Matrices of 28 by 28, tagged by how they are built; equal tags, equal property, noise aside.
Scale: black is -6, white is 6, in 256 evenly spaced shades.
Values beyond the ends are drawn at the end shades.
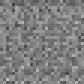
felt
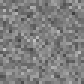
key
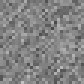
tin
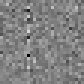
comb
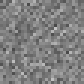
tin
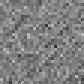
tin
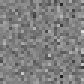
comb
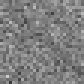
key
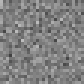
felt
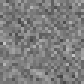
key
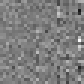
comb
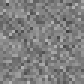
key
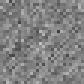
tin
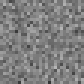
felt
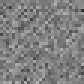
tin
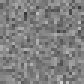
comb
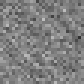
key
